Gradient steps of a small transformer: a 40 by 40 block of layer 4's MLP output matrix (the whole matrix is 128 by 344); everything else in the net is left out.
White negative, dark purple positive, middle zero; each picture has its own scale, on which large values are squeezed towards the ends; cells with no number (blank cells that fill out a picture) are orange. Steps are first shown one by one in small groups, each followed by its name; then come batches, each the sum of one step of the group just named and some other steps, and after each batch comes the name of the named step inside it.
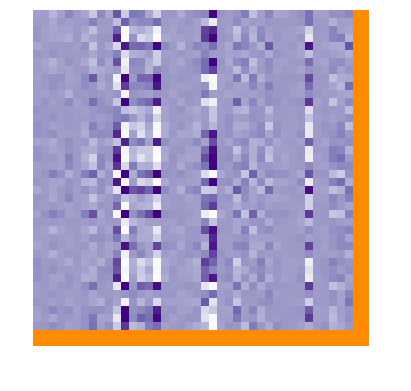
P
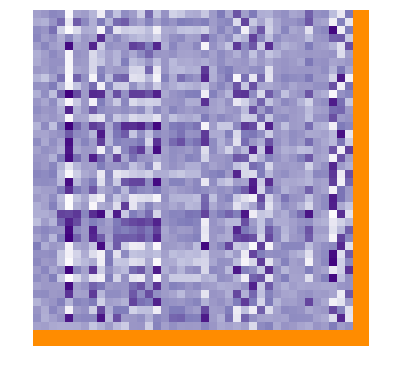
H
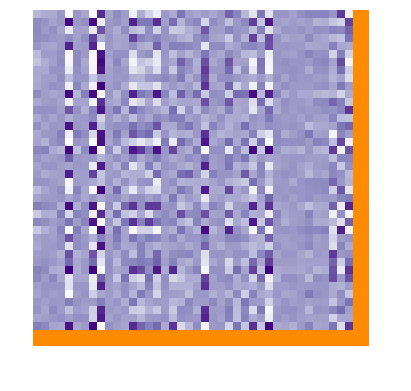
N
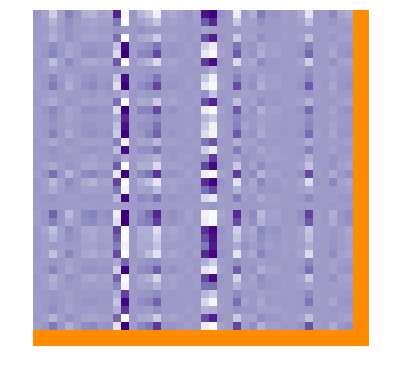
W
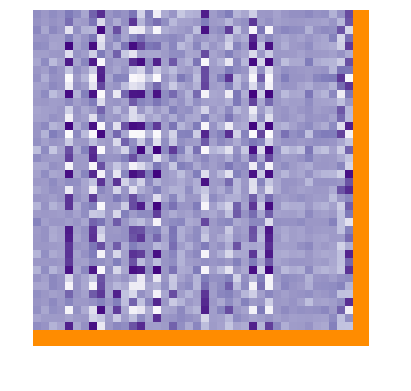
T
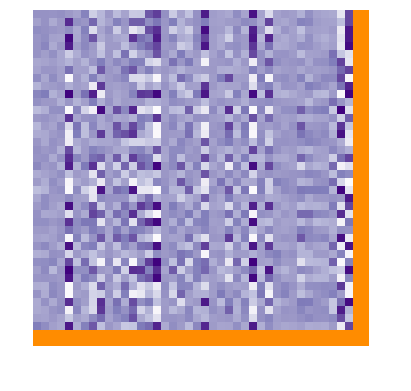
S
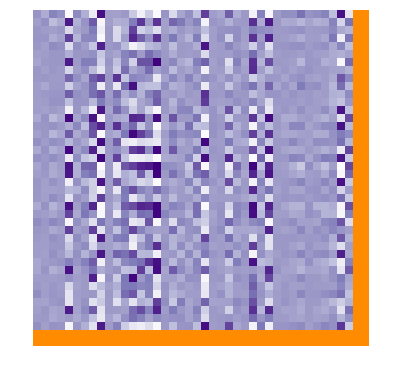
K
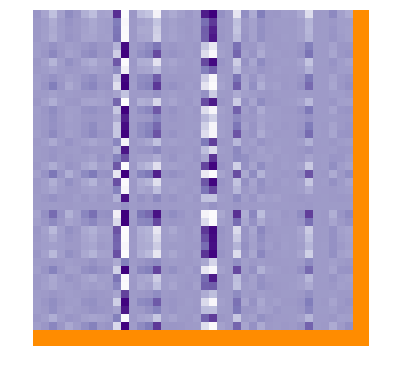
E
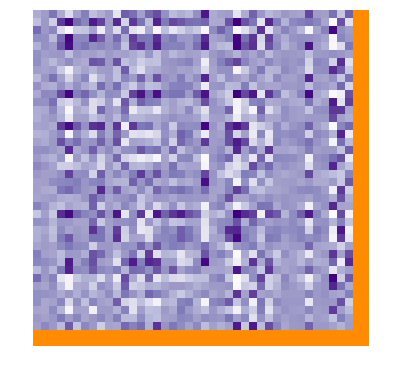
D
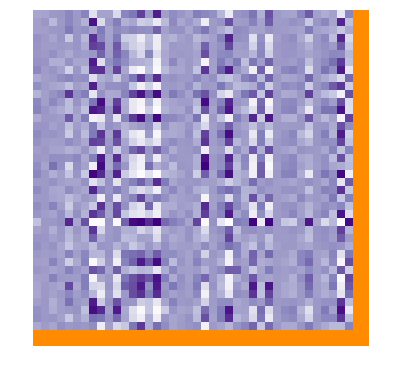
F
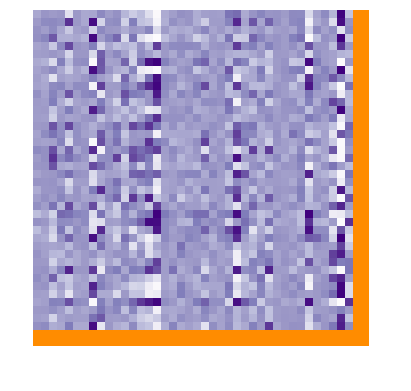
N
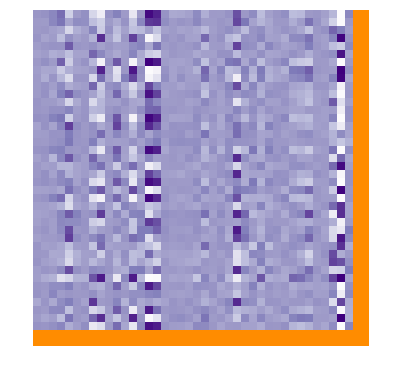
H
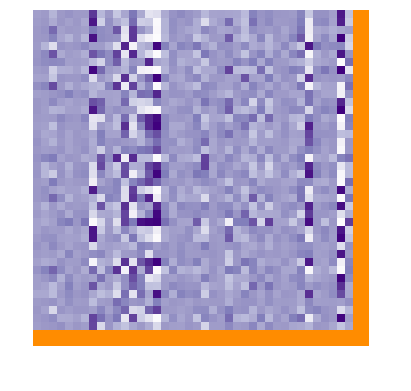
F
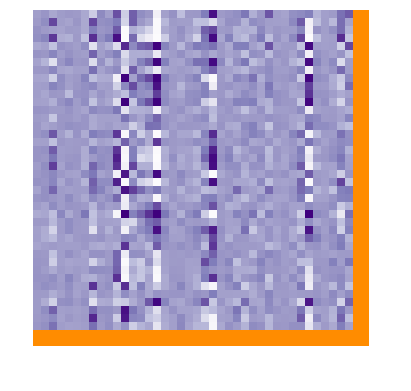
P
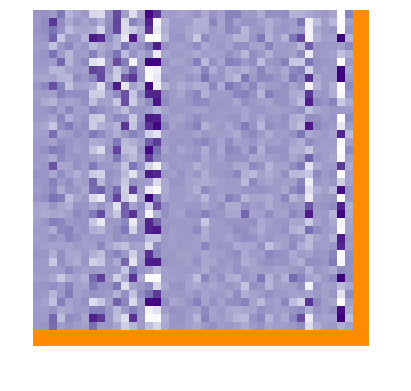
H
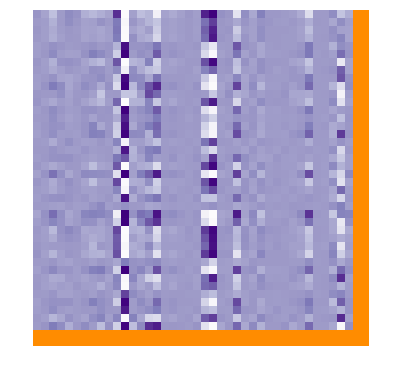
E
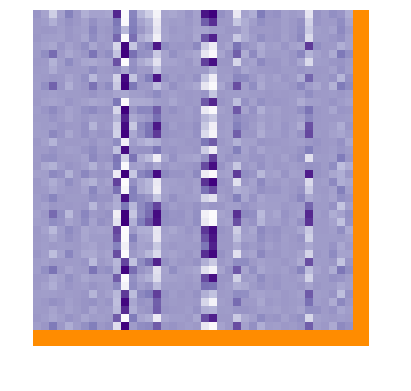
W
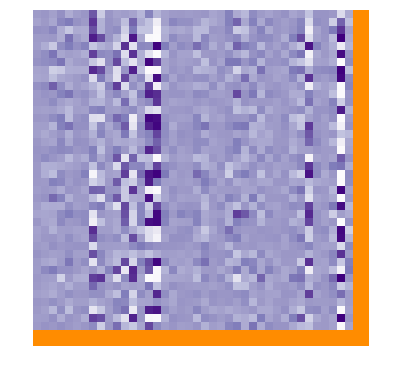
D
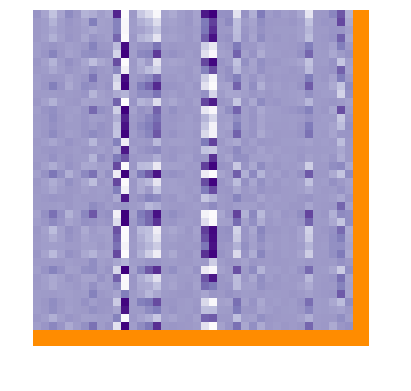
E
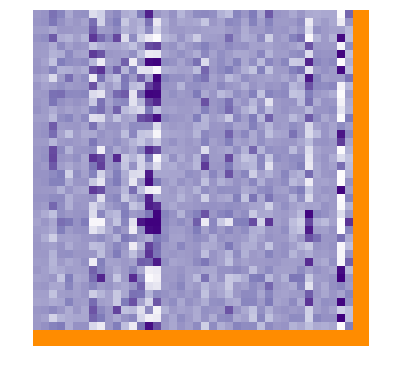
F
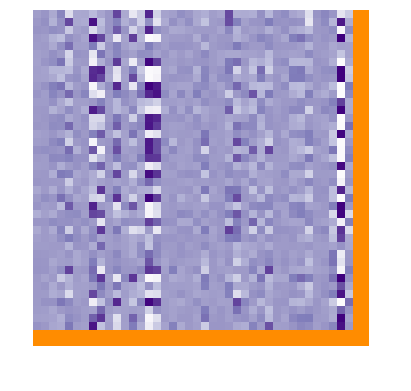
N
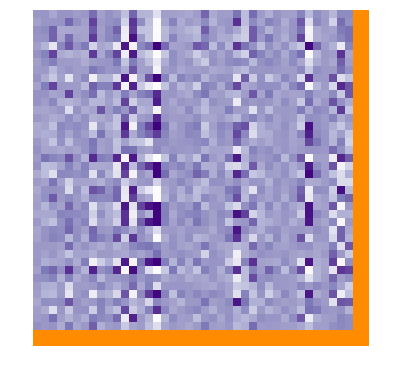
S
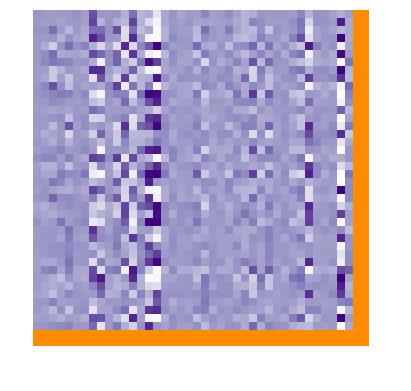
T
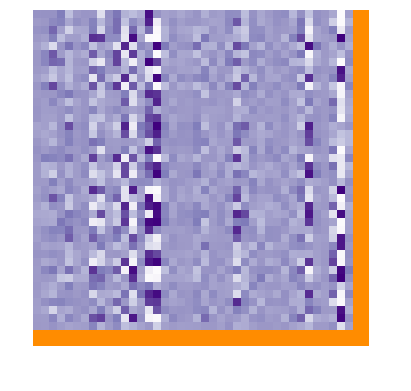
H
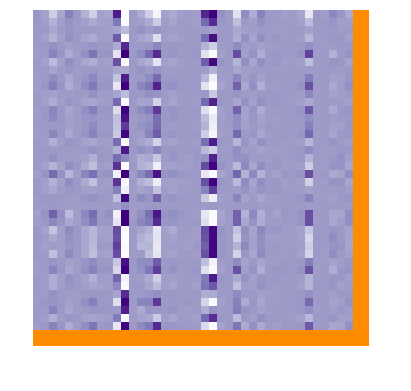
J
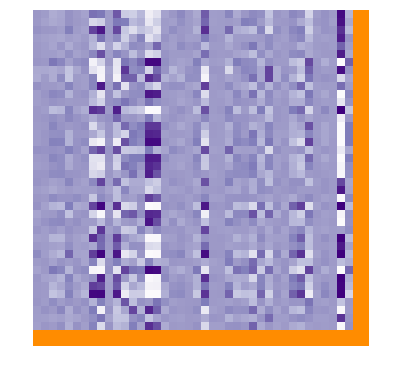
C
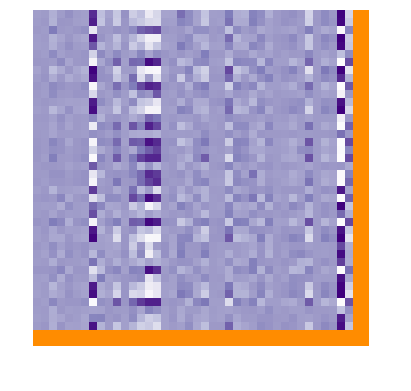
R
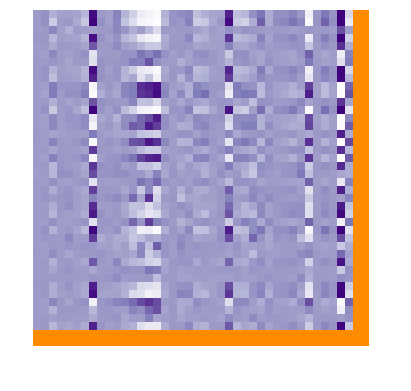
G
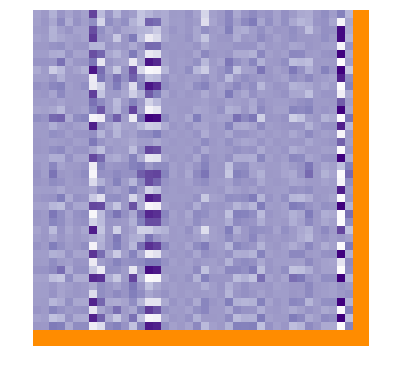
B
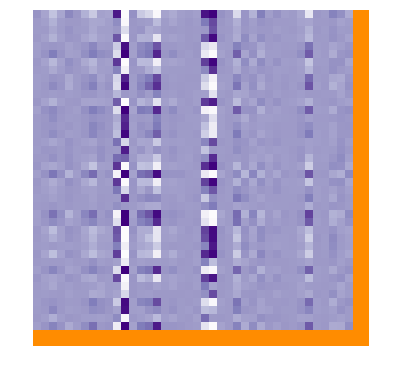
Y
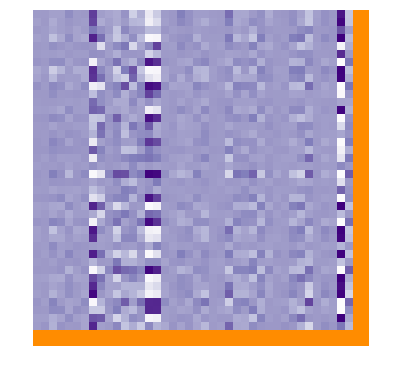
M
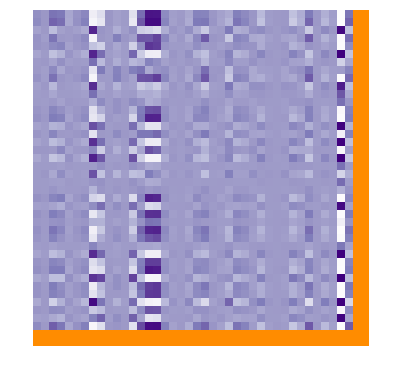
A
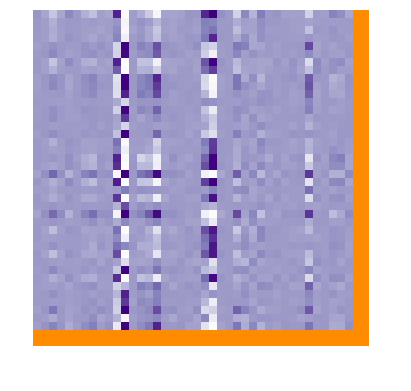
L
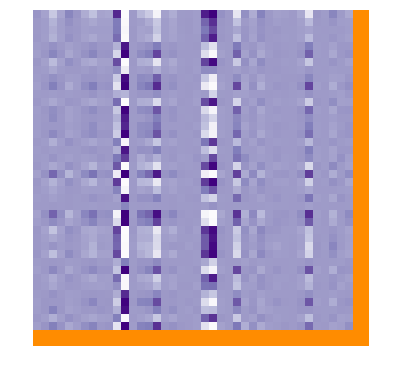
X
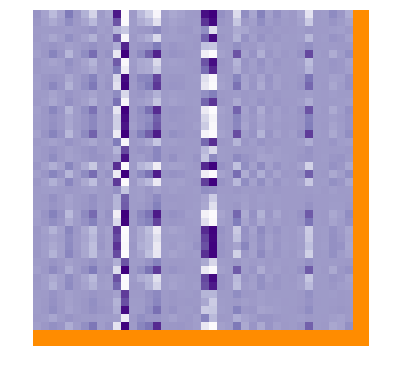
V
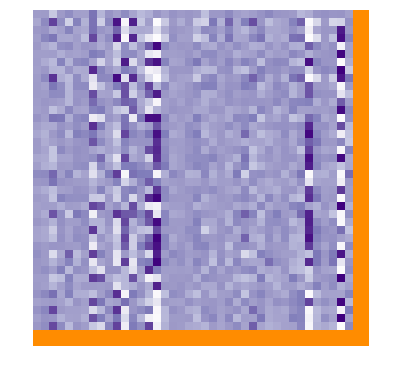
B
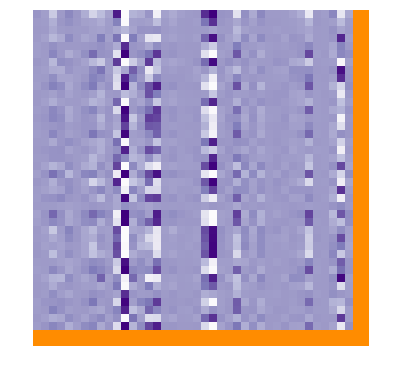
J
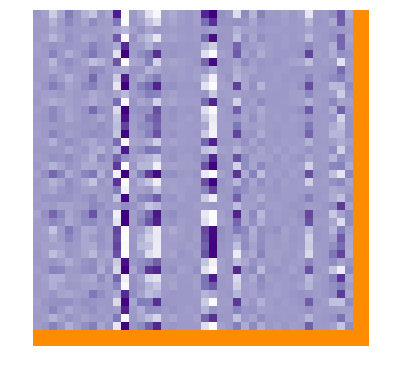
J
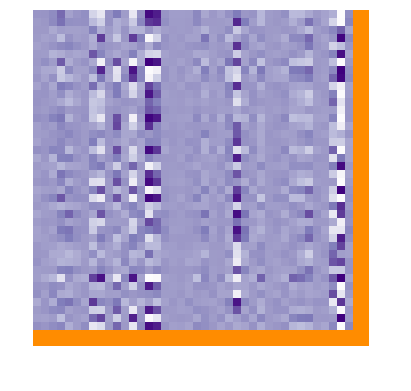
A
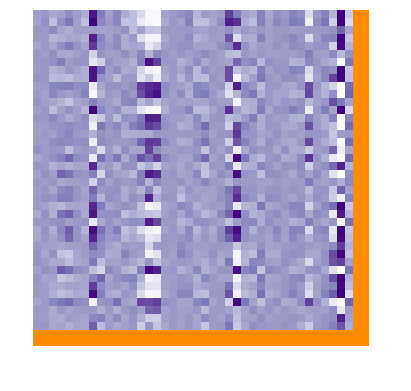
G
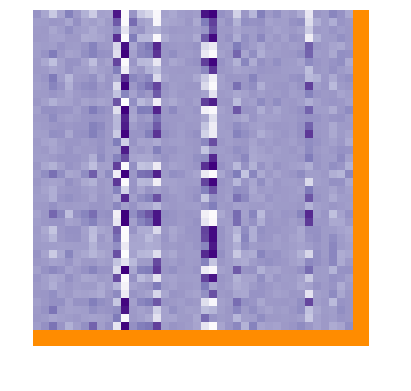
Y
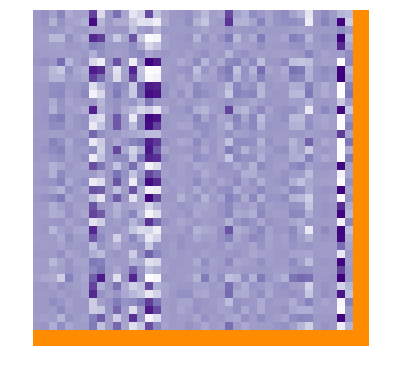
G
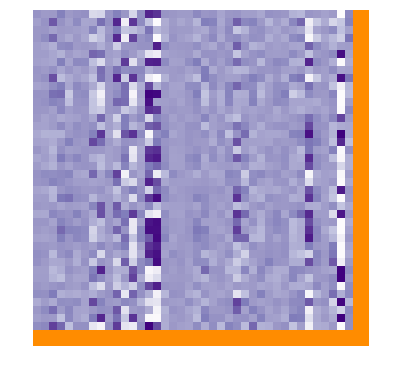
A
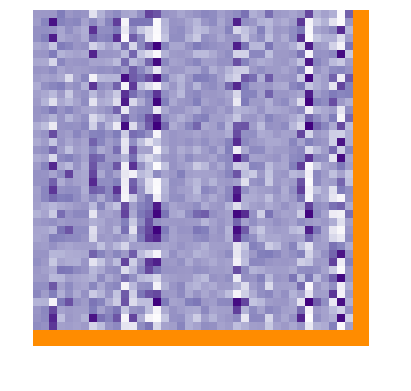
A
